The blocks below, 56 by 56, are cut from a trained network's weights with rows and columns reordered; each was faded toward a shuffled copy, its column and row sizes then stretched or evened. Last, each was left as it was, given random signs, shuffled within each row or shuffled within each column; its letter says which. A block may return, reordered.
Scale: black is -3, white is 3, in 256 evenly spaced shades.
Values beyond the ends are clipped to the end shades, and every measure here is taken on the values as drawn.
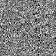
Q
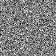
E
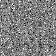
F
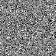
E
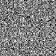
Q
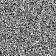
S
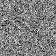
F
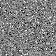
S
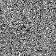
E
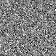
S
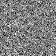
S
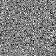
Q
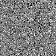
E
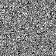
E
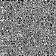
E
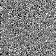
E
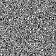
E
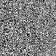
Q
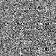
Q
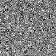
Q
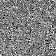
F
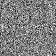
S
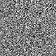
Q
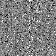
F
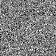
S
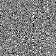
Q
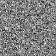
E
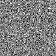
Q
